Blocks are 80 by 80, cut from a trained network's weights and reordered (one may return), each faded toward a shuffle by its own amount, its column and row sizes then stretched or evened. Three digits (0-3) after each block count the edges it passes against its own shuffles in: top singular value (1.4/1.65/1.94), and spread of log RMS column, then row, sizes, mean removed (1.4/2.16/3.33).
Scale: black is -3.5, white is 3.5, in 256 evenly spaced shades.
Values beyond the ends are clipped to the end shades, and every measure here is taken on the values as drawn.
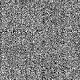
2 0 1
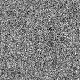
1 0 0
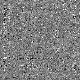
1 1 1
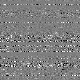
0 1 3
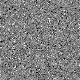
0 1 0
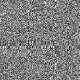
3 2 0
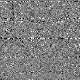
3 1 2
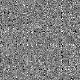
0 2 1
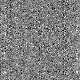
1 1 1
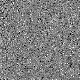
0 1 0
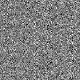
1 2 0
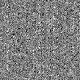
1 1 0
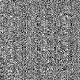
3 1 1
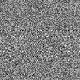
3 0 1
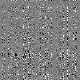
1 3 2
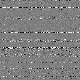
3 0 3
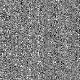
0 2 0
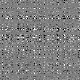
1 2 3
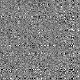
1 2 2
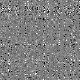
0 2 2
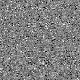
2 0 1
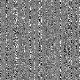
1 3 0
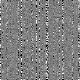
3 3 0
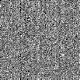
2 1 0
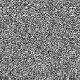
3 0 1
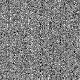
1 1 0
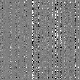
2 3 1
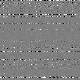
3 1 3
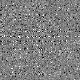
2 1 2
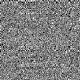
3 1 1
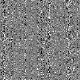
0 3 1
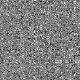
1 1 1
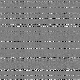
3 0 3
